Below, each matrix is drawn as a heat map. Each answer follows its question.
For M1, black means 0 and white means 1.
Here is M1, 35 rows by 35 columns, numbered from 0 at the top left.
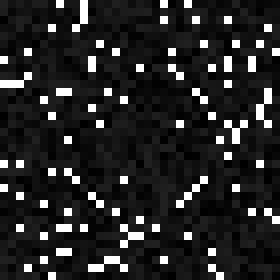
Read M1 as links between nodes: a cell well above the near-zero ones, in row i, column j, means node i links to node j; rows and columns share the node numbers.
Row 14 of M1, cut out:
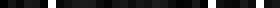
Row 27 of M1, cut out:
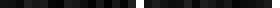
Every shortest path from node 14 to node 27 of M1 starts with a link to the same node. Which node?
node 6
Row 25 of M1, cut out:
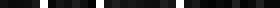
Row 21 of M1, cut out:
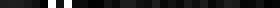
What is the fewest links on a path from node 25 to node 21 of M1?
5
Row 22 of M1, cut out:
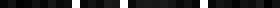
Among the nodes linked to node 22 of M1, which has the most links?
node 15
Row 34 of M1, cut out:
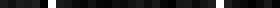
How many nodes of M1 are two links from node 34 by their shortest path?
4
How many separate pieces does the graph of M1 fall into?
3
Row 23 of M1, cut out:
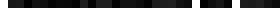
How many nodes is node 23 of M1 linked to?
3
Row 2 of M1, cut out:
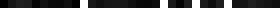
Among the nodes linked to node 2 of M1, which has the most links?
node 28
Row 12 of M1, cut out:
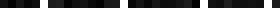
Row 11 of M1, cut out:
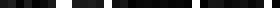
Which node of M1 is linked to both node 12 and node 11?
node 33
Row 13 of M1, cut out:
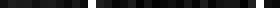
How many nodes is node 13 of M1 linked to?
2
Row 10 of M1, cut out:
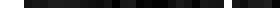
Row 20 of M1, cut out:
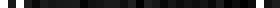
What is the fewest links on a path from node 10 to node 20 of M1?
2
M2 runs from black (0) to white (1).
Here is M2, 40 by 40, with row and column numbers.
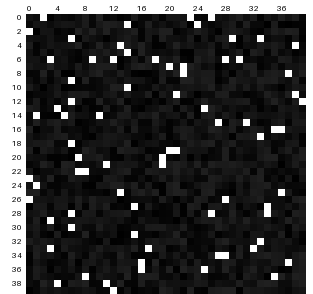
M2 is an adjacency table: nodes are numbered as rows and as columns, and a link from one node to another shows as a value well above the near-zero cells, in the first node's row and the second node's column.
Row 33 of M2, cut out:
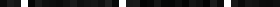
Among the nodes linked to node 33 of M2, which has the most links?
node 3
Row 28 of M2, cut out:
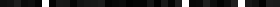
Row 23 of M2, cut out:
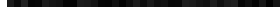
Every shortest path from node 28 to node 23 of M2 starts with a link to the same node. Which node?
node 26
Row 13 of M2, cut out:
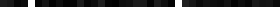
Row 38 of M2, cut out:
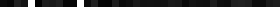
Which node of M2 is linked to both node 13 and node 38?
node 4
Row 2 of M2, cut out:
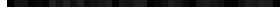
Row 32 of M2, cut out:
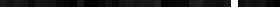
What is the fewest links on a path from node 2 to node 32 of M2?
7
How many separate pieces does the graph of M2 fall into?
3
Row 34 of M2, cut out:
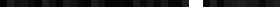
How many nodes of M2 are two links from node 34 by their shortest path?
3
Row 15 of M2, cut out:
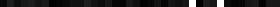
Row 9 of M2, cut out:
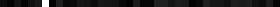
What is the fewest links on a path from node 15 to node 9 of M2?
5
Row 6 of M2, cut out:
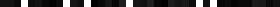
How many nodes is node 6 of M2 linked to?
6
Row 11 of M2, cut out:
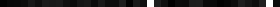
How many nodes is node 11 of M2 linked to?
2
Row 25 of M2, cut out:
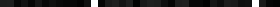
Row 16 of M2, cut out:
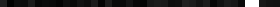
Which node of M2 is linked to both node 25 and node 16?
node 36
